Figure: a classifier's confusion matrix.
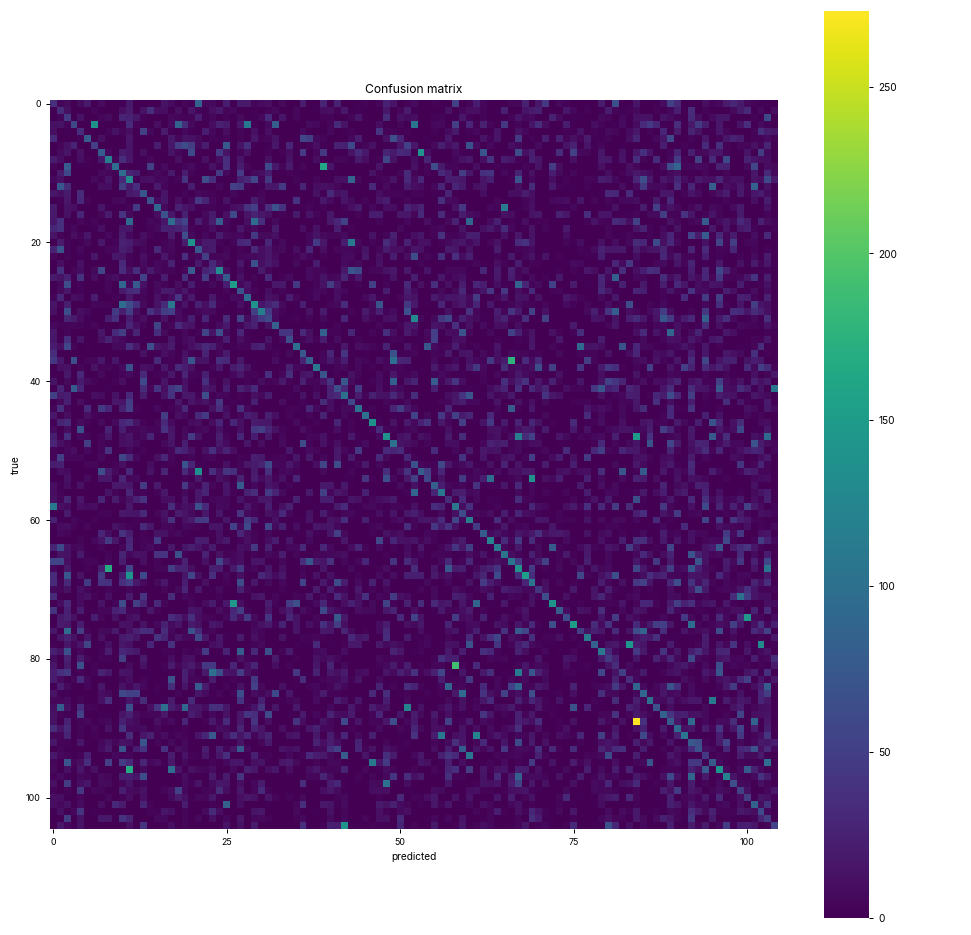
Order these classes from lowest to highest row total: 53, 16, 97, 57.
57, 16, 97, 53
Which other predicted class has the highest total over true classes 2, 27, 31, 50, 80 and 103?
92
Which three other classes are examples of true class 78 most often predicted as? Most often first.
83, 102, 60
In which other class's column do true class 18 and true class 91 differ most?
61
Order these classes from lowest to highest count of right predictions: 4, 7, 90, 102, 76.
4, 76, 102, 7, 90
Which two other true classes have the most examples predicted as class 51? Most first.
87, 30
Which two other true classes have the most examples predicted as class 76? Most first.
35, 68
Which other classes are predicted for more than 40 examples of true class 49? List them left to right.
5, 36, 86, 89, 101
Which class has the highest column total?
11
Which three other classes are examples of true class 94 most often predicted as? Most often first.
60, 42, 80
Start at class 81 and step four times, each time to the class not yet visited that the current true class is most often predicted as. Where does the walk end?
1
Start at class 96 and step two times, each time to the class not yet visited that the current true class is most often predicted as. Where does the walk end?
43
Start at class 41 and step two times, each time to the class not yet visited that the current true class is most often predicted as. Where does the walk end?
42
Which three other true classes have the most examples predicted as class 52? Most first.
31, 3, 56
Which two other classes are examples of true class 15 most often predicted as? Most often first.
65, 32
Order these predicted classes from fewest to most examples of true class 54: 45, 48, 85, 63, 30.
30, 85, 45, 48, 63
